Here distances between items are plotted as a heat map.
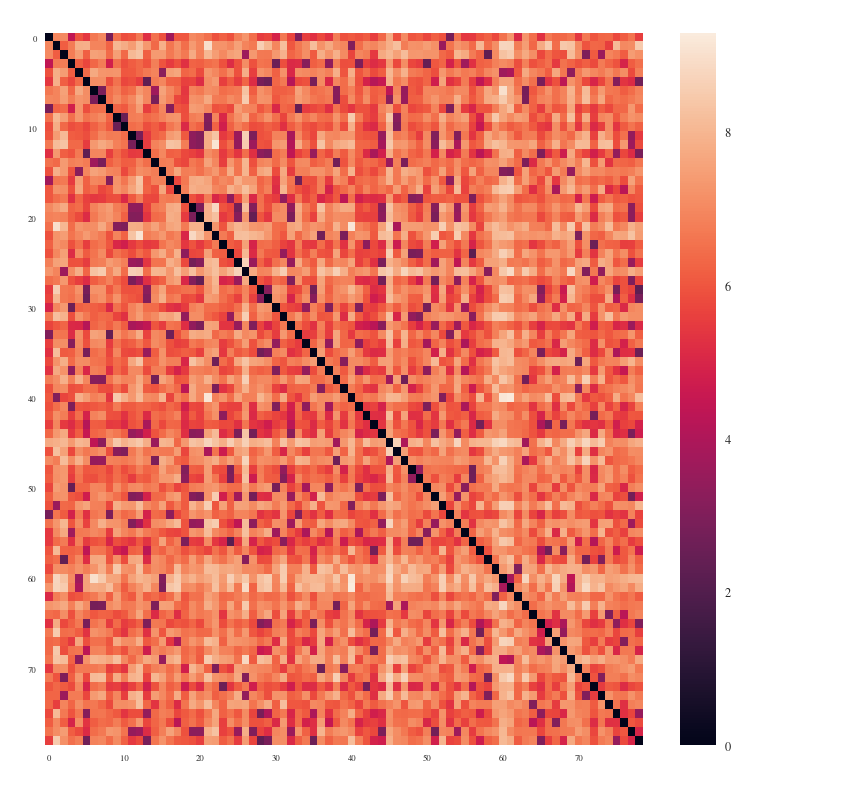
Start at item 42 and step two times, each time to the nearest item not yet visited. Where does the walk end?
23
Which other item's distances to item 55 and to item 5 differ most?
29
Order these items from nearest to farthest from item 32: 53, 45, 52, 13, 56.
13, 56, 53, 52, 45
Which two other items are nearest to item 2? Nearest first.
58, 71
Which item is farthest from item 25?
26
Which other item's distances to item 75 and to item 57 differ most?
66
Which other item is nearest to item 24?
56
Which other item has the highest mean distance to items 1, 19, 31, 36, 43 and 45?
60
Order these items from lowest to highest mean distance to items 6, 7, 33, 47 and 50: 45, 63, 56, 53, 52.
63, 45, 53, 56, 52
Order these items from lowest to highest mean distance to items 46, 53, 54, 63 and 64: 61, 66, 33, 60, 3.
3, 33, 66, 61, 60
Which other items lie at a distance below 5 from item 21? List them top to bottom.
9, 10, 46
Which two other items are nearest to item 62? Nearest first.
59, 0
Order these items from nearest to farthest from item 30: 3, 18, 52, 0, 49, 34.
3, 34, 0, 18, 49, 52
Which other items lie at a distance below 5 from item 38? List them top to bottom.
6, 7, 14, 45, 47, 63
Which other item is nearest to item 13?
5
